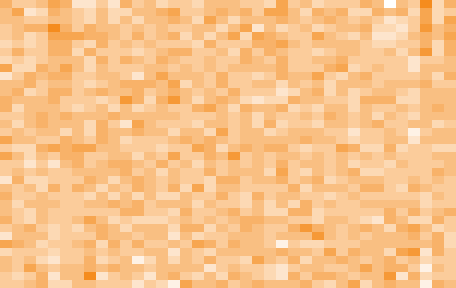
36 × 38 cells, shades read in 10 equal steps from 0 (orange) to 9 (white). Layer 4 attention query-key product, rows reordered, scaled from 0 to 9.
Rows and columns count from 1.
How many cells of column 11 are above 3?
29
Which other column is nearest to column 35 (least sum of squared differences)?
30
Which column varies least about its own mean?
13
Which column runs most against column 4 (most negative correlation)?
2
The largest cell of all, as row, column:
1, 33
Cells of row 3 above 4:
15
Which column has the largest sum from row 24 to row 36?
36
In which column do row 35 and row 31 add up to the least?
8
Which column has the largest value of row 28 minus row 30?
27
